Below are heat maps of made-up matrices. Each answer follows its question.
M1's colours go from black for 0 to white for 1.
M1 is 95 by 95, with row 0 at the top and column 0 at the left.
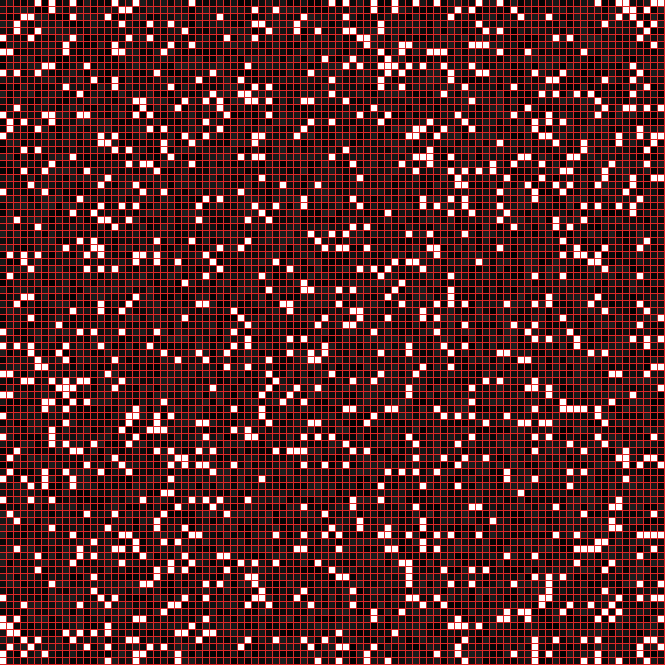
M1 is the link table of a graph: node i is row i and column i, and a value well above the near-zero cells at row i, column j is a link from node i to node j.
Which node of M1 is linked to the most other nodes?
node 76
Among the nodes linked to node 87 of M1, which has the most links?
node 86
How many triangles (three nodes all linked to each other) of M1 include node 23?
7
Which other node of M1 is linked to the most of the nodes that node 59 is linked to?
node 88
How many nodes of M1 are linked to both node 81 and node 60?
3
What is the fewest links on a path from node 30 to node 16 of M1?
2
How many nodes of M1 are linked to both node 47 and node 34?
3
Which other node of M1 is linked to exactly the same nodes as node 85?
node 19
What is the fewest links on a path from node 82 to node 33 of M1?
2
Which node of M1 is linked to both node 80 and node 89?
node 27
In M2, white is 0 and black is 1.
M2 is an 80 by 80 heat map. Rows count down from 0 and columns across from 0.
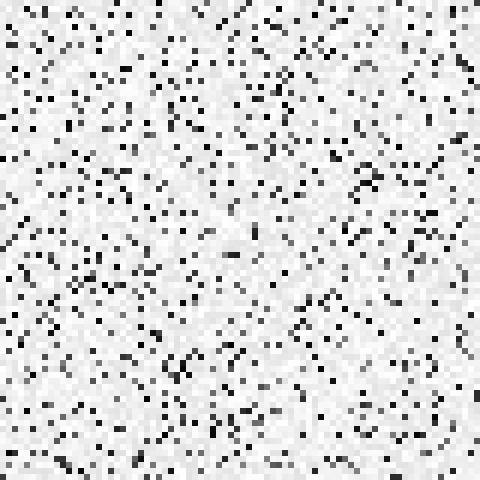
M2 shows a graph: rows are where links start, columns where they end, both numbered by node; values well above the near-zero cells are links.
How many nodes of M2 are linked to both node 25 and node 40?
7
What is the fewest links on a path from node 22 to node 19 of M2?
3
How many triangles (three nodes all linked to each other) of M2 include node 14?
2
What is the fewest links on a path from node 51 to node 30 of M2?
2
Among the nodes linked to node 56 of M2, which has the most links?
node 72
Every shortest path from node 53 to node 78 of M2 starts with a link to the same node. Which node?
node 6
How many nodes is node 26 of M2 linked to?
9
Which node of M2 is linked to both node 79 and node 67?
node 65
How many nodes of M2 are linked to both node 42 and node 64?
2
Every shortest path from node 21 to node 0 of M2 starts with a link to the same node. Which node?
node 2
